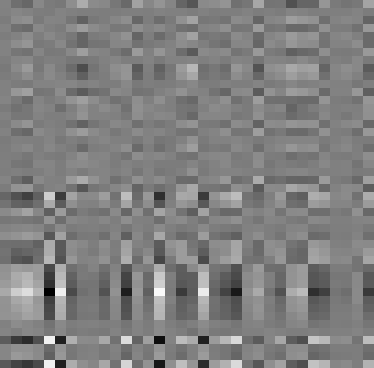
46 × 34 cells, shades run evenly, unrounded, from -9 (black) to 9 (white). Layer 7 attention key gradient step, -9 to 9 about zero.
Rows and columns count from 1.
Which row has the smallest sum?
37
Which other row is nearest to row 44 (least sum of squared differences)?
45
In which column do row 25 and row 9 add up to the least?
15
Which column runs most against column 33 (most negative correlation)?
9
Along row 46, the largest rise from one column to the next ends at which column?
5
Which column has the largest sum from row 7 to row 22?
18
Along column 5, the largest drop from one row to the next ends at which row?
44
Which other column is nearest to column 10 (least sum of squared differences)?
20
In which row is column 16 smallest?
34
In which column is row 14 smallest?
27
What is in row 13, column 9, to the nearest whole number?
1
